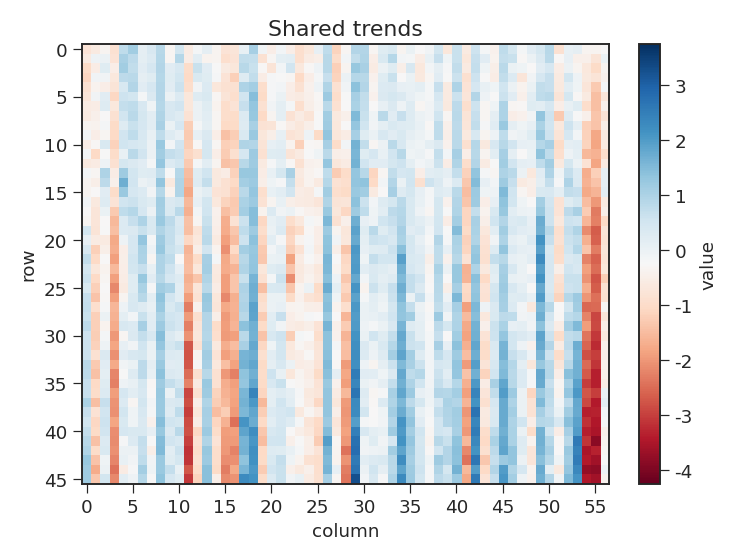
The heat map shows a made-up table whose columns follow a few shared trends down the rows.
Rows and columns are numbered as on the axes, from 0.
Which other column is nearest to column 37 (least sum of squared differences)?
7
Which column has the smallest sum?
55
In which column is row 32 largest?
29
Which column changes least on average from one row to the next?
37
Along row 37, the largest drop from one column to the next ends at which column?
54
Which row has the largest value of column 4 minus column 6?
14
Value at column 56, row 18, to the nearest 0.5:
-1
